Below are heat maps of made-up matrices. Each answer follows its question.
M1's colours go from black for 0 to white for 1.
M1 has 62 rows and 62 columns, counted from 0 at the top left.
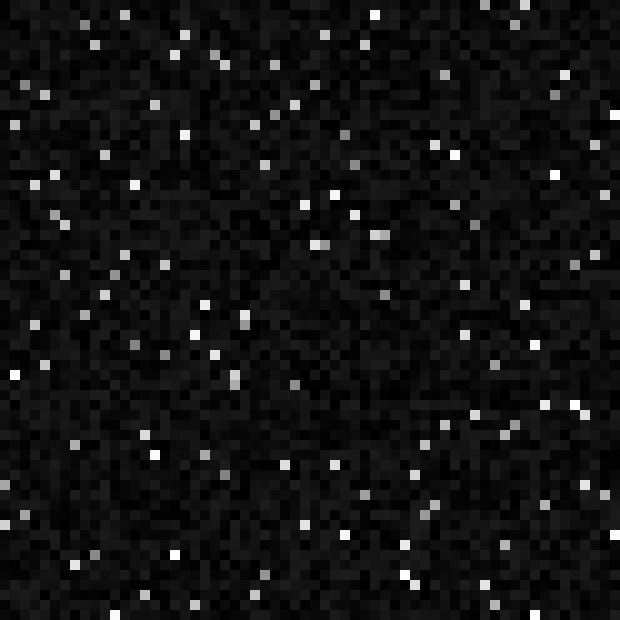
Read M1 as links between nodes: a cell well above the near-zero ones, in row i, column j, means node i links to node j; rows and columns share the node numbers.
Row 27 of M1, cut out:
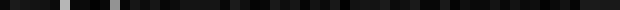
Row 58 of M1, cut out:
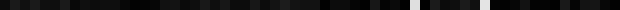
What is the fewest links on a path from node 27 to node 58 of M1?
5
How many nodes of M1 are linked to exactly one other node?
2
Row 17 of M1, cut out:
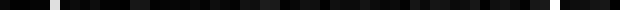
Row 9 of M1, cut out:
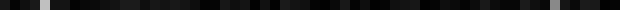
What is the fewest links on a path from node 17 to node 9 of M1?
2
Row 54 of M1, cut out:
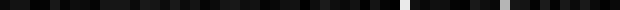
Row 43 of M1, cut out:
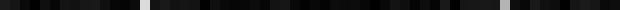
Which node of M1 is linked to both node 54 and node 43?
node 50
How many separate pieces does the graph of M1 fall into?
2
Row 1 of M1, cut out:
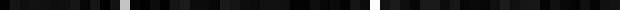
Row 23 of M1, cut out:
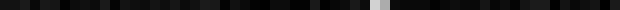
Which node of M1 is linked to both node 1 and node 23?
node 37
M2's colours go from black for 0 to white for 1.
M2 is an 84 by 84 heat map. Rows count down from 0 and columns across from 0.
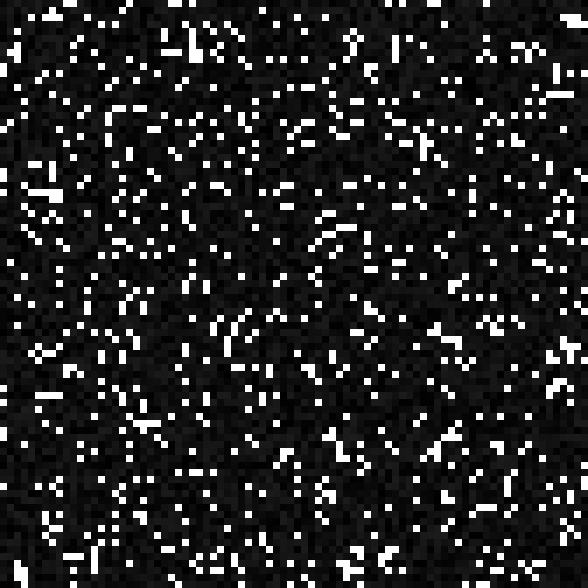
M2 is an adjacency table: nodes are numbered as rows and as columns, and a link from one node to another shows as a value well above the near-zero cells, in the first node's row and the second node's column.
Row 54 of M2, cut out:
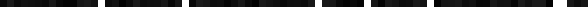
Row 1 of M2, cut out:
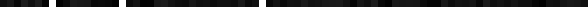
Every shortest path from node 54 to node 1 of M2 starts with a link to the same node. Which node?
node 61
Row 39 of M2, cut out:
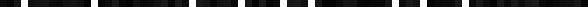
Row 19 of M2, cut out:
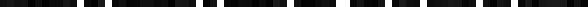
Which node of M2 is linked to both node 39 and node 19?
node 60
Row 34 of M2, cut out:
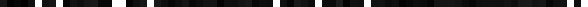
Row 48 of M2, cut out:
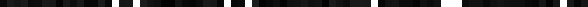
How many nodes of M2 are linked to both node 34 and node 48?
1
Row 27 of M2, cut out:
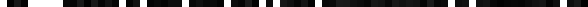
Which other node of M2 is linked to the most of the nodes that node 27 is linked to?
node 56
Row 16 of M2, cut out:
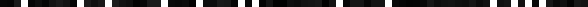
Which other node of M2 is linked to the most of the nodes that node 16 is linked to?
node 63
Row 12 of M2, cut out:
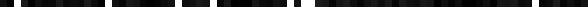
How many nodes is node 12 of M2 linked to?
8
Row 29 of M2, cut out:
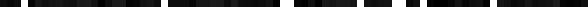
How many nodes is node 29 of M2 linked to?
9
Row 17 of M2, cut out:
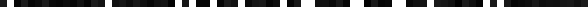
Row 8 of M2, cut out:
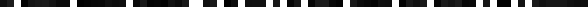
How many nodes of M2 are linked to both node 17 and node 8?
6
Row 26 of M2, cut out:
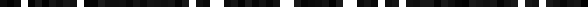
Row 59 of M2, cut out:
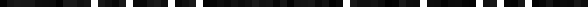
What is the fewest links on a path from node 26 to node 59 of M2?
2
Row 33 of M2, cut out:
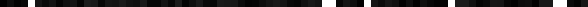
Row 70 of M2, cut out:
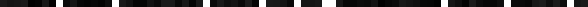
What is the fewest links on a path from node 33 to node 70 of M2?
2
